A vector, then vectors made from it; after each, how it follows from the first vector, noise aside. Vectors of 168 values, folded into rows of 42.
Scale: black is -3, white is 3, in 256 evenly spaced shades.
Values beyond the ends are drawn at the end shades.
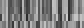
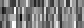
reversed, negated.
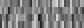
wrapped around, partly zeroed.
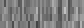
shrunk.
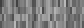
wrapped around, shrunk.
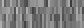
reversed, shrunk.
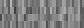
wrapped around, shrunk.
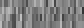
reversed, shrunk.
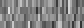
negated, partly zeroed.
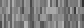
wrapped around, shrunk.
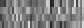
wrapped around, partly zeroed.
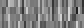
negated, partly zeroed.
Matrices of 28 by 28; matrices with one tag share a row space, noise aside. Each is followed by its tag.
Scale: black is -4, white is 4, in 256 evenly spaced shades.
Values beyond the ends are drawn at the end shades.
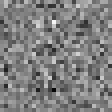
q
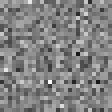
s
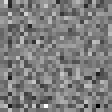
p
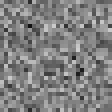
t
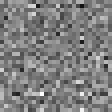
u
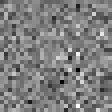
t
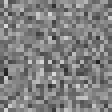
q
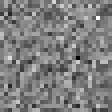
t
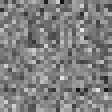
u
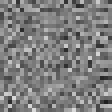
t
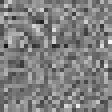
q
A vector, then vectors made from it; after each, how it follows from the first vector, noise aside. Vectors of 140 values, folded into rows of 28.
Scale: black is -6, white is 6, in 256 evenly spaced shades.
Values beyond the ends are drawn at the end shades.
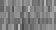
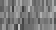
copied.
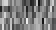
reversed, scaled up.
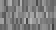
wrapped around, negated.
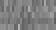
shrunk.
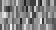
reversed, scaled up.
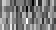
reversed, scaled up.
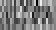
wrapped around, negated, scaled up.
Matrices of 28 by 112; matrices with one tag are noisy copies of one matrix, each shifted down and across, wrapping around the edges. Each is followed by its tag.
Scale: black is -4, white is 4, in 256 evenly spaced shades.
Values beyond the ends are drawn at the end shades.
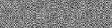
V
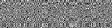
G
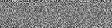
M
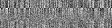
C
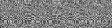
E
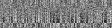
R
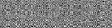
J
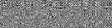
M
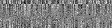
R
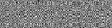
J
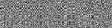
J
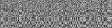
G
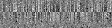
R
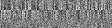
R
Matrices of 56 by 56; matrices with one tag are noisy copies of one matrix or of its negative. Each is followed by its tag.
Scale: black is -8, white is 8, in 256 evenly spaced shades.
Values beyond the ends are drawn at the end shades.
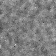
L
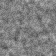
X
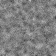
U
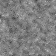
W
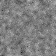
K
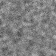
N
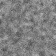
N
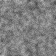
K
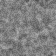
X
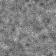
X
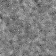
W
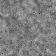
W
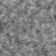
L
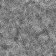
X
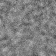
N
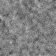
W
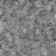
L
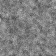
W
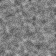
U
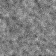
W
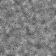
U
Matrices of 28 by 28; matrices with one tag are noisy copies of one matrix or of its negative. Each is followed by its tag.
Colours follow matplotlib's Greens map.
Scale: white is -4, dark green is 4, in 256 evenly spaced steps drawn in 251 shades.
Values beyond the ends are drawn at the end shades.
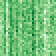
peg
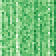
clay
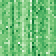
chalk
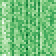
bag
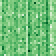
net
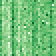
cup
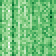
cup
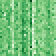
chalk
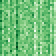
clay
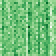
net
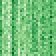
cup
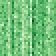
chalk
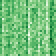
net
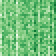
clay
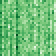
clay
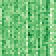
net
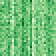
chalk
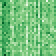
bag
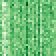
bag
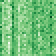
cup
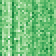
cup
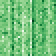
chalk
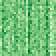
net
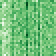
bag
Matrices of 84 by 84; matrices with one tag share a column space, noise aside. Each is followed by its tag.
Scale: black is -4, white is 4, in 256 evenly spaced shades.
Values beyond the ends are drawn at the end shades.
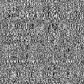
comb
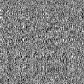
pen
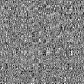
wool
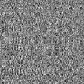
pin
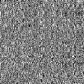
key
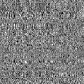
comb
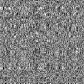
wool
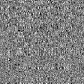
wool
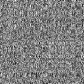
key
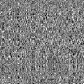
pen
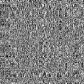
key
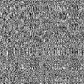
wool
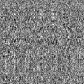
pen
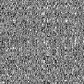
pin
